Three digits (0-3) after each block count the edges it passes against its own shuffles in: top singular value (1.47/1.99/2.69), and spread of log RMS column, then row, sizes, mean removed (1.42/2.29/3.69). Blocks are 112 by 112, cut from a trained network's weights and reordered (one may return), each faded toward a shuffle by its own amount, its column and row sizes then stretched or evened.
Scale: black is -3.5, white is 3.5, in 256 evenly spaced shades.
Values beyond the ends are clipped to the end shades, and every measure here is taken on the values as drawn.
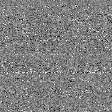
1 0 2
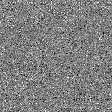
1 0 0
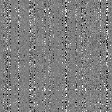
2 3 1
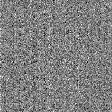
1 1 0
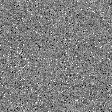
0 1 0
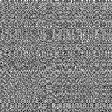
3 0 1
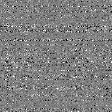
0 1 3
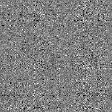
0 2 2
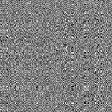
3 2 1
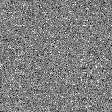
1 0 0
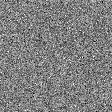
0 0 0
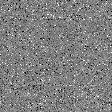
0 0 1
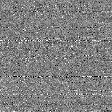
2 0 2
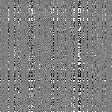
3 3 1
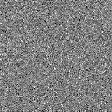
2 1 0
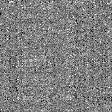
1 1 1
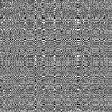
3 2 2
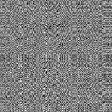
3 2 1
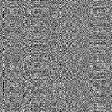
3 2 1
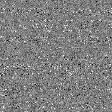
0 0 2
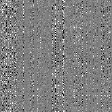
1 3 1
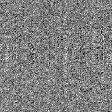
1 1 1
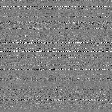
1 0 3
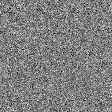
0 0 1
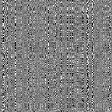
3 3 0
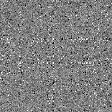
1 1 1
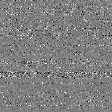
0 0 3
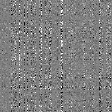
1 3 2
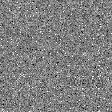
1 1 0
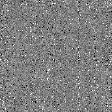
0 2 1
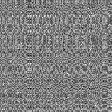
3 1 0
